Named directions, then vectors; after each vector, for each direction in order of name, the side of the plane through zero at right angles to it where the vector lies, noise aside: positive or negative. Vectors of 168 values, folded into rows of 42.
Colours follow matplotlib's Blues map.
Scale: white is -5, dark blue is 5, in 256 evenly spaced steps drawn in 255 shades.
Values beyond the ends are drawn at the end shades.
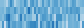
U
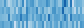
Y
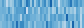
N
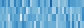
positive, negative, negative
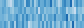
positive, negative, positive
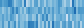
negative, positive, negative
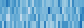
negative, negative, negative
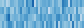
positive, positive, positive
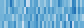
negative, positive, negative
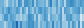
positive, positive, negative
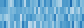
positive, negative, positive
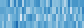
positive, negative, negative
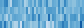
negative, negative, positive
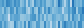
negative, negative, negative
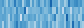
positive, negative, negative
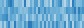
negative, positive, negative
